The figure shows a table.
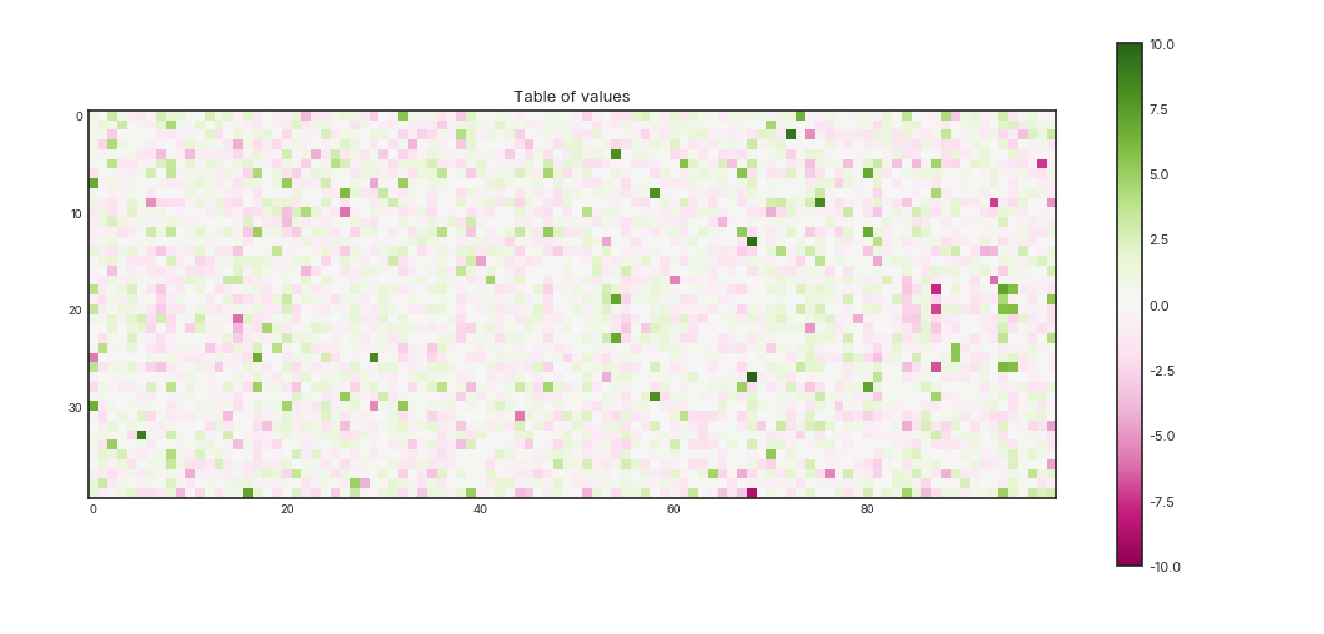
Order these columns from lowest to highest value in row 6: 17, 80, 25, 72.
25, 72, 17, 80
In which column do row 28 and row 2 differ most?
80
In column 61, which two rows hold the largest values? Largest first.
5, 31
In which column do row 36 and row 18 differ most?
87
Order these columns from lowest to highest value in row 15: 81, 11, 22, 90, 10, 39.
81, 11, 90, 10, 22, 39
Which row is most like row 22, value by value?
21
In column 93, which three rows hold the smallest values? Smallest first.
9, 17, 14
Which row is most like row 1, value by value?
35
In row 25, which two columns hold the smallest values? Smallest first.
0, 81
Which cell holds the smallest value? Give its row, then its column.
39, 68
